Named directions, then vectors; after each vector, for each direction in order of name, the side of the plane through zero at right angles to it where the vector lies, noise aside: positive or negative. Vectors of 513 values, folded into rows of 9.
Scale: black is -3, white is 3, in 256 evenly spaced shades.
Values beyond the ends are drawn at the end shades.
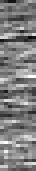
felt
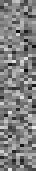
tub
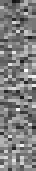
positive, negative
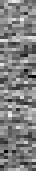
negative, positive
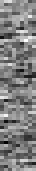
negative, negative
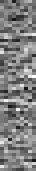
positive, negative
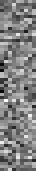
positive, positive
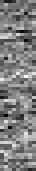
positive, positive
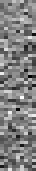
negative, positive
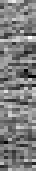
negative, positive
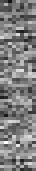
positive, positive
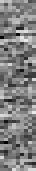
negative, negative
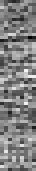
positive, negative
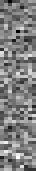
positive, positive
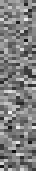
negative, positive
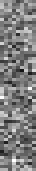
negative, negative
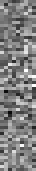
positive, negative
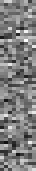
negative, negative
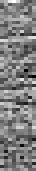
negative, positive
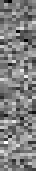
positive, positive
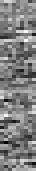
negative, negative
